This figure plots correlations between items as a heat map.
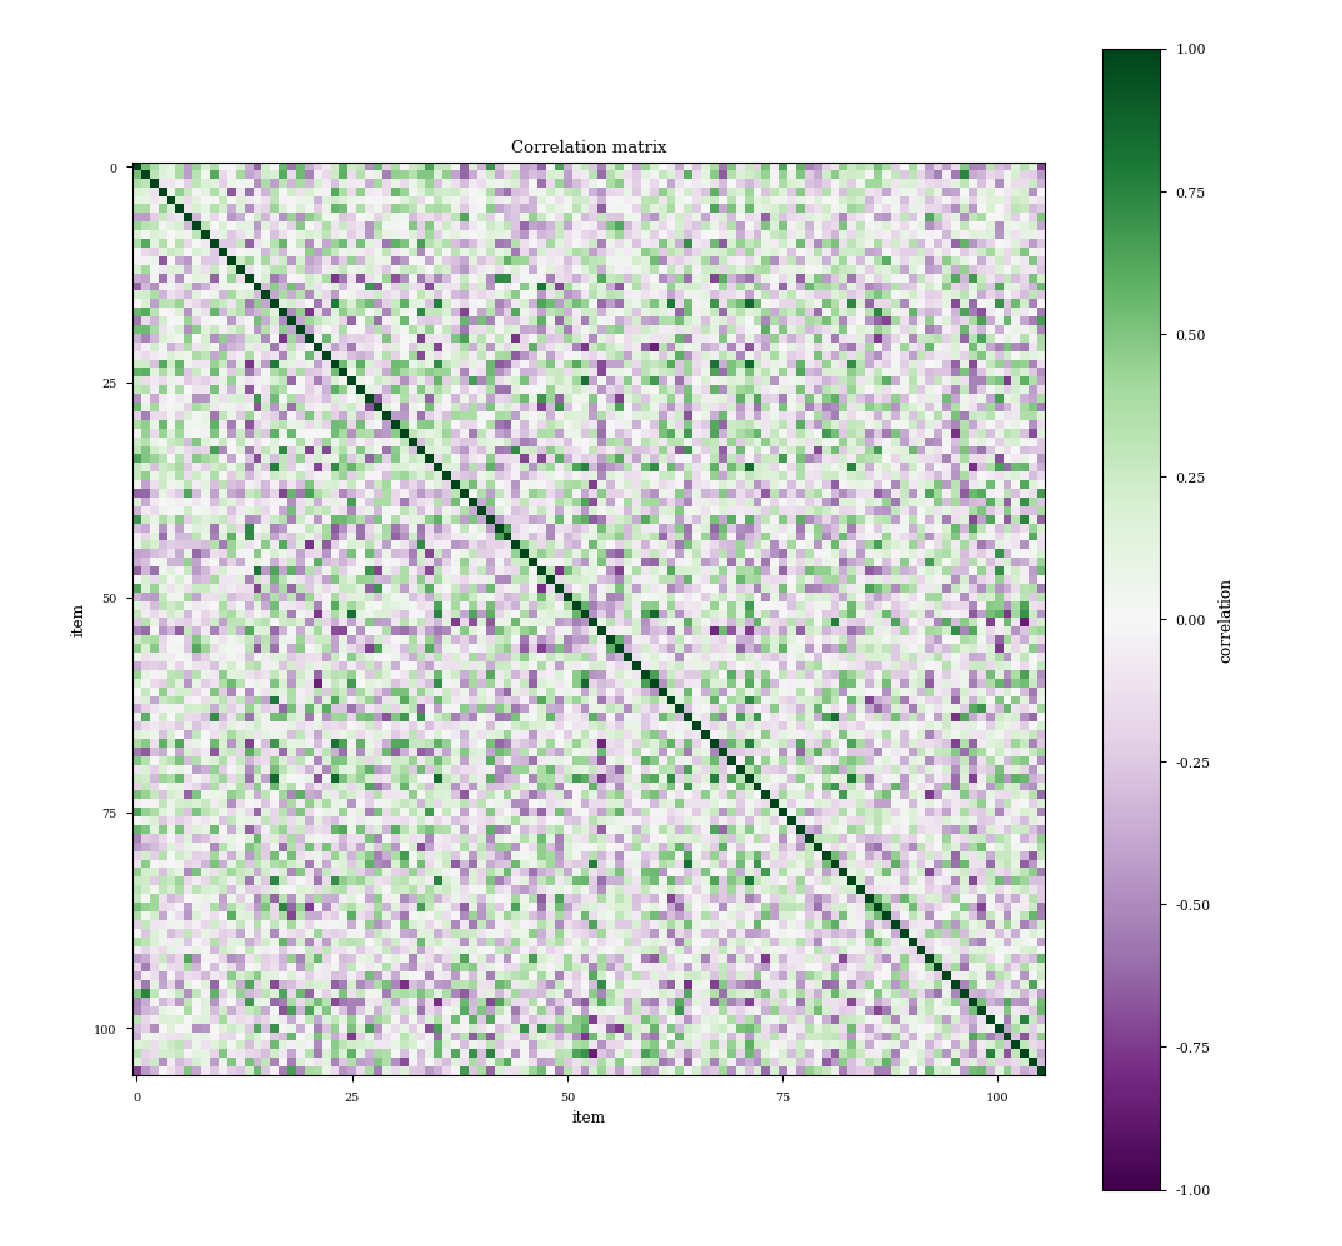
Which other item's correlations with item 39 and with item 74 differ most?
25
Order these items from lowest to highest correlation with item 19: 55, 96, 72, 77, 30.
72, 30, 77, 55, 96
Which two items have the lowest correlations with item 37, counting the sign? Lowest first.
53, 81
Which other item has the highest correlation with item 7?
56
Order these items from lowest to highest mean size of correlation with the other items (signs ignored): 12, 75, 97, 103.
12, 75, 103, 97
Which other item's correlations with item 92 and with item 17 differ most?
38
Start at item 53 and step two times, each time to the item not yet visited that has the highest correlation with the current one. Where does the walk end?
64
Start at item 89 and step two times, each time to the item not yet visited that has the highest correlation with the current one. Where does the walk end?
49
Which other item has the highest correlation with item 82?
73
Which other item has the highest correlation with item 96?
1
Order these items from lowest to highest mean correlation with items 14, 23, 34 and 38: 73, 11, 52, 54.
11, 73, 54, 52
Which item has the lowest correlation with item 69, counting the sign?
54
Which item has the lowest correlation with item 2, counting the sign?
47
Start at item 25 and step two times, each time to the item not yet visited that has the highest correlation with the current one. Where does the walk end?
60
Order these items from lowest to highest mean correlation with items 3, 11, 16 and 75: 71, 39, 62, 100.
39, 100, 62, 71
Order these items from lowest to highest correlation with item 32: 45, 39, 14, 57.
45, 57, 39, 14
